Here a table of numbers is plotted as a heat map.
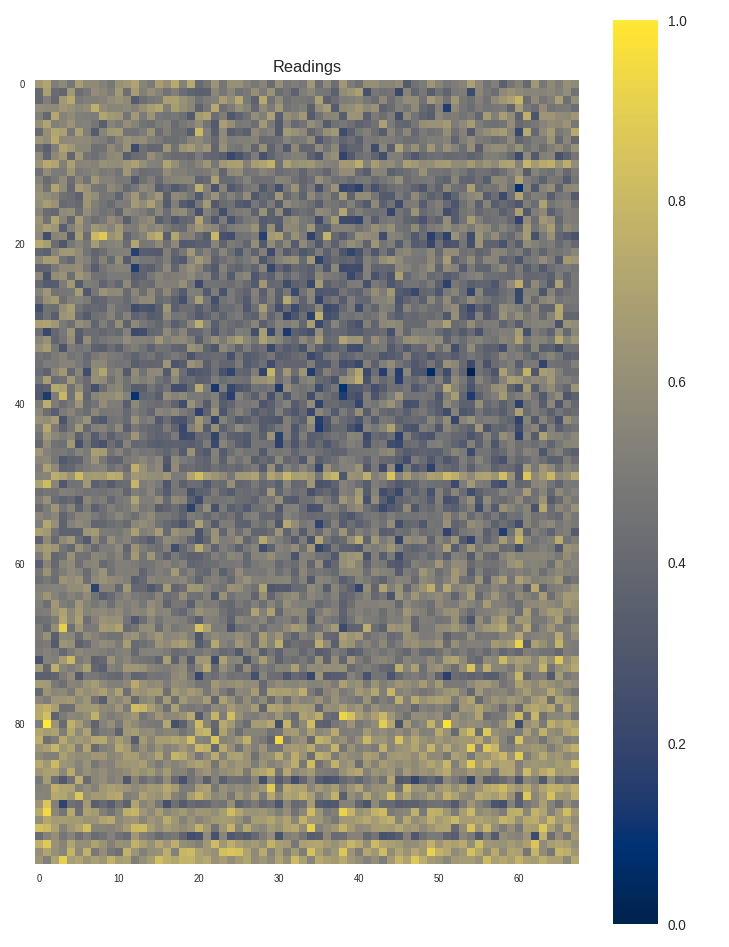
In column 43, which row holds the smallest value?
36
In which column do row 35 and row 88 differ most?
29
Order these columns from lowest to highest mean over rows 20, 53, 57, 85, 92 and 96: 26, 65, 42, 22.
26, 22, 42, 65
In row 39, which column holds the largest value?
3
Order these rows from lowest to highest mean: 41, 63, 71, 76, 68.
41, 71, 63, 68, 76
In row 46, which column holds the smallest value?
54
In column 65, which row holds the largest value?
72
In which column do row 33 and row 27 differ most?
31
